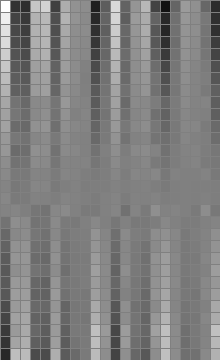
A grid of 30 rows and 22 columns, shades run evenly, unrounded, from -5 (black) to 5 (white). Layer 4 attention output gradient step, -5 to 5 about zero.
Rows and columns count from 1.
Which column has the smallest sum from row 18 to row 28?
1
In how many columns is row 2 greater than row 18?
11
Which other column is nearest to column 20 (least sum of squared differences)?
9
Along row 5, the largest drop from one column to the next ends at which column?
2
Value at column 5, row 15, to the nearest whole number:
0
